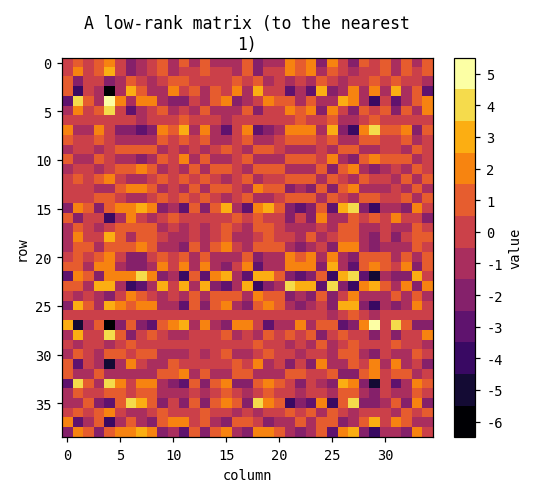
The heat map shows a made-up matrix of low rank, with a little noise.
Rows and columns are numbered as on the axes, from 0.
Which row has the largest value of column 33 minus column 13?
22
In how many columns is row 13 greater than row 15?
14
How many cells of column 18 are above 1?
8
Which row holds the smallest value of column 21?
35
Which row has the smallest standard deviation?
26
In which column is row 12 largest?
4
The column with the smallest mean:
29
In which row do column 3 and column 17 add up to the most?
23
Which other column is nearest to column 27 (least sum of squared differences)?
7
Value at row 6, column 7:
-1
